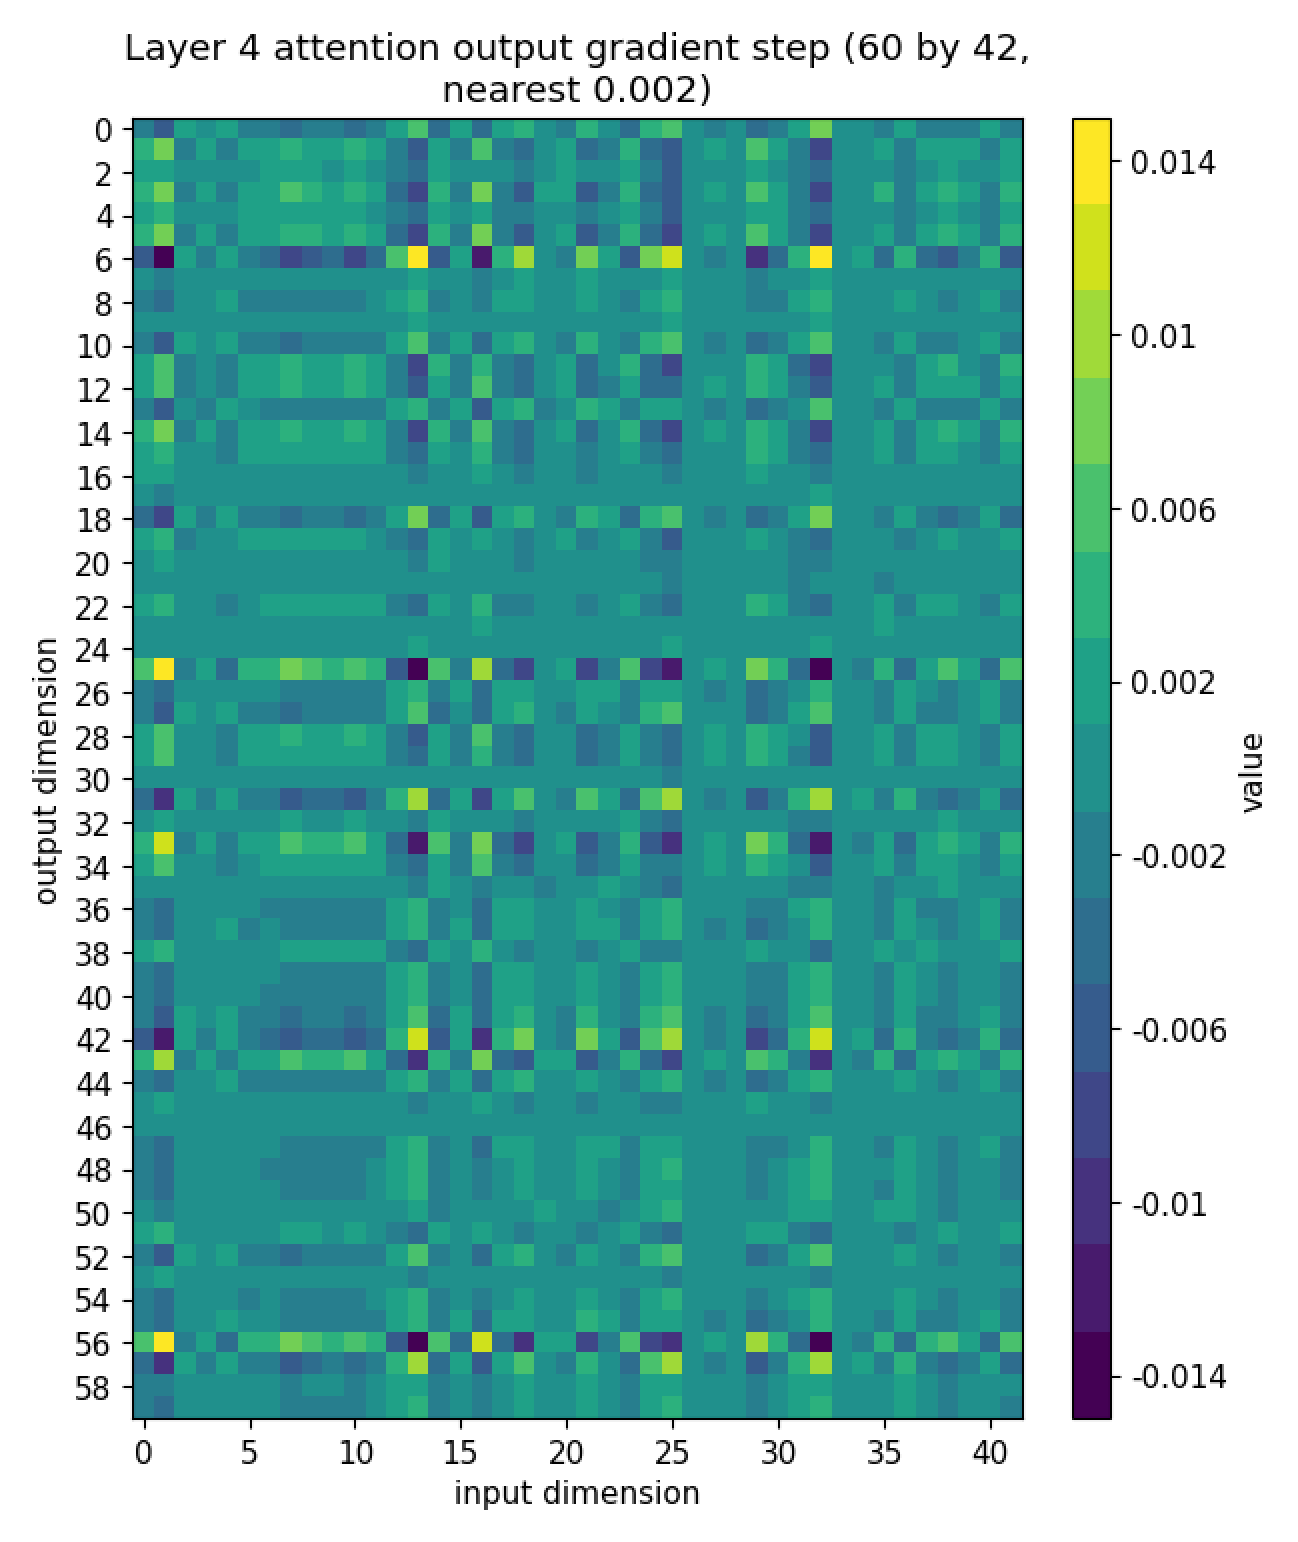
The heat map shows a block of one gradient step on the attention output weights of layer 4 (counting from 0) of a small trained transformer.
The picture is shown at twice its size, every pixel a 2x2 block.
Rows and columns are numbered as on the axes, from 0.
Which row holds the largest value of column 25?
6
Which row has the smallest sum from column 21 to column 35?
25
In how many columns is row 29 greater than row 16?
18
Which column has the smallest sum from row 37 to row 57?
1
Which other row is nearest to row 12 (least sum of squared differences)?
28
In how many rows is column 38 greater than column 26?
21
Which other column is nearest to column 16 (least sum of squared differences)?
29
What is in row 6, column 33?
0
